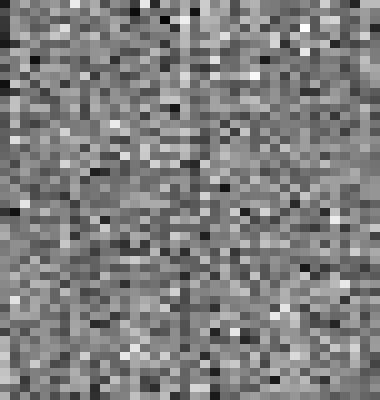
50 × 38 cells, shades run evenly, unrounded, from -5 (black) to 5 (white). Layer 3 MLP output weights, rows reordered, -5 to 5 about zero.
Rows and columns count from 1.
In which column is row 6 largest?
28
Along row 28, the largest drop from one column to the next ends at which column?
11
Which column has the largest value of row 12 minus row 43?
25
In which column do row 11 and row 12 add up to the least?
1
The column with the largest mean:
34
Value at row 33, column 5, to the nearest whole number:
-2
